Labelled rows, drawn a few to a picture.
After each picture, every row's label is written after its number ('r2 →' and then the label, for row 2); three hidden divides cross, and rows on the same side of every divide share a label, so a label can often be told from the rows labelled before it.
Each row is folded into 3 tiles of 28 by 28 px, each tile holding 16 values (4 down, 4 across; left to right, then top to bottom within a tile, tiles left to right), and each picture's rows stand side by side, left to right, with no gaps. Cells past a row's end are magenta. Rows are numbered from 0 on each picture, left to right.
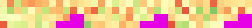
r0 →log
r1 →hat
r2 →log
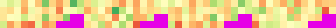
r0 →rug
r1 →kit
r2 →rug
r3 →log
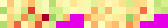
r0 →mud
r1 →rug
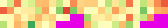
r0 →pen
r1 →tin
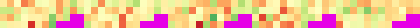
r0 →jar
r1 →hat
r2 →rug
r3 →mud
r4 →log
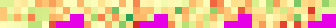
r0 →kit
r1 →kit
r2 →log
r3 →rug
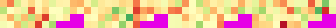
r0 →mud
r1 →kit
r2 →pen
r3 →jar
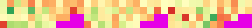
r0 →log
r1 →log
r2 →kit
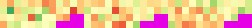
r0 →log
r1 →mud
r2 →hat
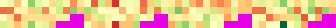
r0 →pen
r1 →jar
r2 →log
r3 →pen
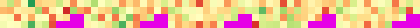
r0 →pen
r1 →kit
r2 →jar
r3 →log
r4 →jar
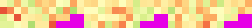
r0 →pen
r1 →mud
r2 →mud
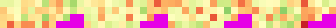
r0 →rug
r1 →tin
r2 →tin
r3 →kit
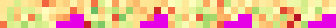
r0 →log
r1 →log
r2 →kit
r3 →mud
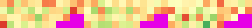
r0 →log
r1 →log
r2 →kit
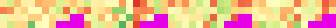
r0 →pen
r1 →kit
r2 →tin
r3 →tin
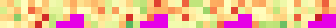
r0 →mud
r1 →tin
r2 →pen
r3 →tin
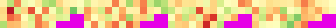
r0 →hat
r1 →rug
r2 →mud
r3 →kit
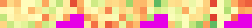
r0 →tin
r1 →rug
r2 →tin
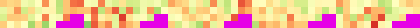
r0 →tin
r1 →hat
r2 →tin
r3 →hat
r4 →mud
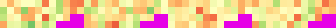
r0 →tin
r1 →jar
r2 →mud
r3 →tin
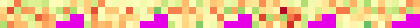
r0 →hat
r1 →hat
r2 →pen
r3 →mud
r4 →pen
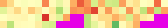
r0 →tin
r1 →pen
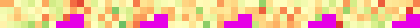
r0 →tin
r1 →kit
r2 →kit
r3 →hat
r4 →log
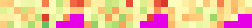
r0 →tin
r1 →tin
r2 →kit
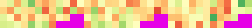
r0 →pen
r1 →log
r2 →rug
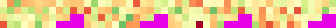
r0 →log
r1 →kit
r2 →jar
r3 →hat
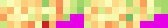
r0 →rug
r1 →rug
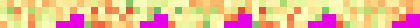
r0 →log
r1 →hat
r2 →log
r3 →hat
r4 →log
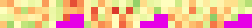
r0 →tin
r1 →hat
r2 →rug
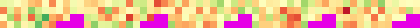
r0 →kit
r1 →tin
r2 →hat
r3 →mud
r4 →hat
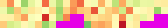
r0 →tin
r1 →hat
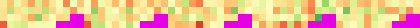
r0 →log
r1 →log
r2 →jar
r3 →rug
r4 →log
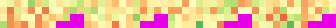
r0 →hat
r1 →jar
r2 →pen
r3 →kit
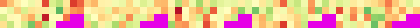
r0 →tin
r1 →tin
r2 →hat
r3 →jar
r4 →kit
